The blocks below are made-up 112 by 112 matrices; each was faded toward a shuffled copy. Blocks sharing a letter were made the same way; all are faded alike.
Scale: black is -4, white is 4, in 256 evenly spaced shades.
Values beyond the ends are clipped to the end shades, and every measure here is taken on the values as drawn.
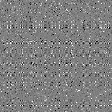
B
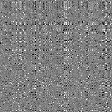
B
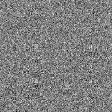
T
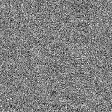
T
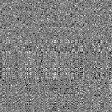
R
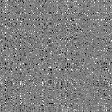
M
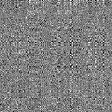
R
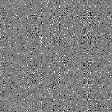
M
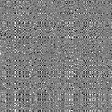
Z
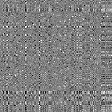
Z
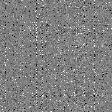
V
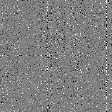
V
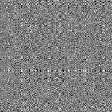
R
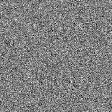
T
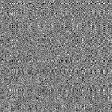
R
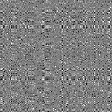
Z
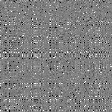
B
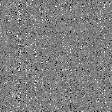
V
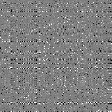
B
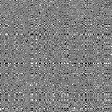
Z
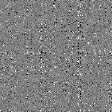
V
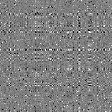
B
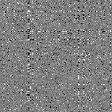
M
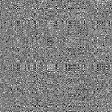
R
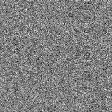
T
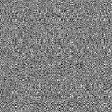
R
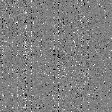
V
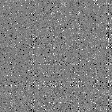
V
